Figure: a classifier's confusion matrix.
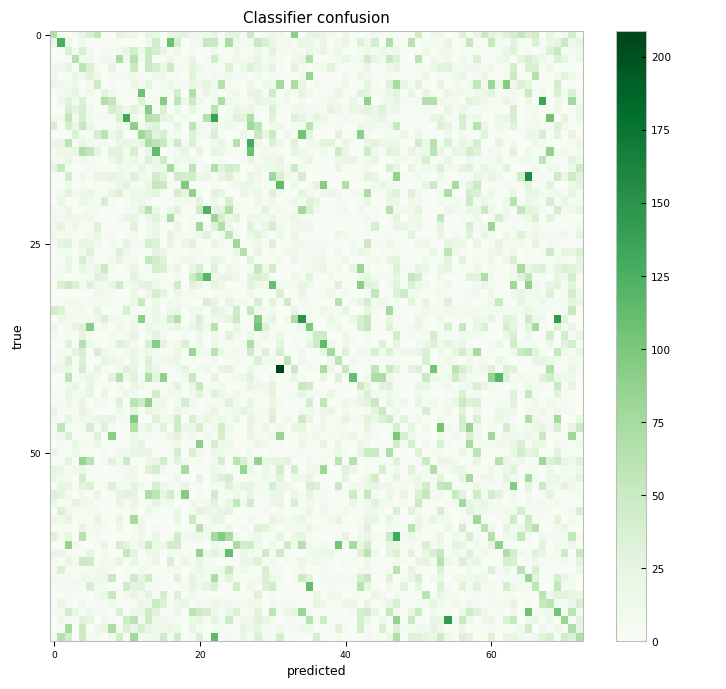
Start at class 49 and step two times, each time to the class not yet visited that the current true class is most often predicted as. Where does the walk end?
63
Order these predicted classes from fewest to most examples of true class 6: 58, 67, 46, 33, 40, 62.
67, 40, 46, 58, 33, 62
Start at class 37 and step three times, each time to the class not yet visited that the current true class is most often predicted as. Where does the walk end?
13
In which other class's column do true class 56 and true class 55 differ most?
18
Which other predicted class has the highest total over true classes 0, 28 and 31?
64
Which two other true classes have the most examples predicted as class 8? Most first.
48, 71
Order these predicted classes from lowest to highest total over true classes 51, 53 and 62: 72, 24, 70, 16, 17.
16, 17, 70, 72, 24
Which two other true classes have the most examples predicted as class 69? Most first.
34, 46
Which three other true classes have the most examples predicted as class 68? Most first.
10, 14, 40
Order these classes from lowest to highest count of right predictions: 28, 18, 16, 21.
28, 16, 18, 21
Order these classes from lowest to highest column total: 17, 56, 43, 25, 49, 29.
29, 49, 25, 56, 17, 43
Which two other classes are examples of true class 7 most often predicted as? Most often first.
12, 19
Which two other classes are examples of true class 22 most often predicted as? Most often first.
16, 53
